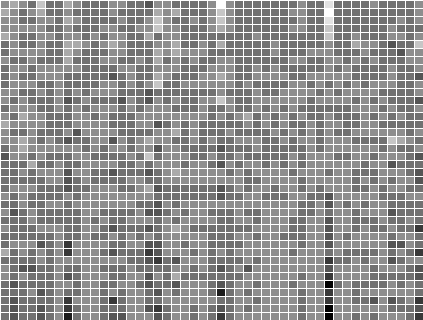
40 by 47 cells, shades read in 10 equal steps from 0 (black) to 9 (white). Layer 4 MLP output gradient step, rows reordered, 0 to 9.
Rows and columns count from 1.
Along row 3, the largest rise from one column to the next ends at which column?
37
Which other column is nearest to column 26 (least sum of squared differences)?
24
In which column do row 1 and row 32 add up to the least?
17
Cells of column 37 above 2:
33
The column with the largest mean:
20
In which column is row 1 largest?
25
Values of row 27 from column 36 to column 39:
5 4 5 5
